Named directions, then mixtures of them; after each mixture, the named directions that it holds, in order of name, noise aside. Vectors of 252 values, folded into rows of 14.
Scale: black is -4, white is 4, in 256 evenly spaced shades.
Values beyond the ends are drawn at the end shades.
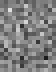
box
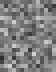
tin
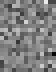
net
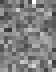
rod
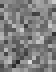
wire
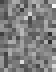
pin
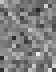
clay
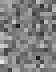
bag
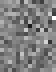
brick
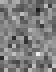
clay.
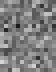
bag, rod.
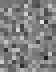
box, tin.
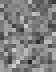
wire.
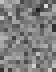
bag, clay.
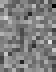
pin, tin.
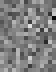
brick.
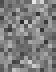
brick, rod, wire.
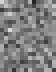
clay, rod, tin.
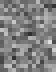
tin.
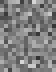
bag, pin, rod.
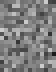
net.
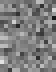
bag, brick.
